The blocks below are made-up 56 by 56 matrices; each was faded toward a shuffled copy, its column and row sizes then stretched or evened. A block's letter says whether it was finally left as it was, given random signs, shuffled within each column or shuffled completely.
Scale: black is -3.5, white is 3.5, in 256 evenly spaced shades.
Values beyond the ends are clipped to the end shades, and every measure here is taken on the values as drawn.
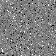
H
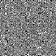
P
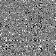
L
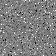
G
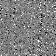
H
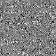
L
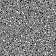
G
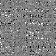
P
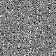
H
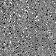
H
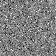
G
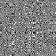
P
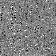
H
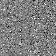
H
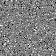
G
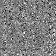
H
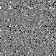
L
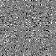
P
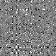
P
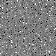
H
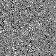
H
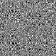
P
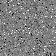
G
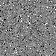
G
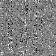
H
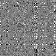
P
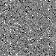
H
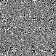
L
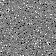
G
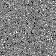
G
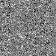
H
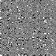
P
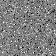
G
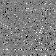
L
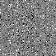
H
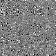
L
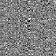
P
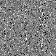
H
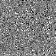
L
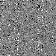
H
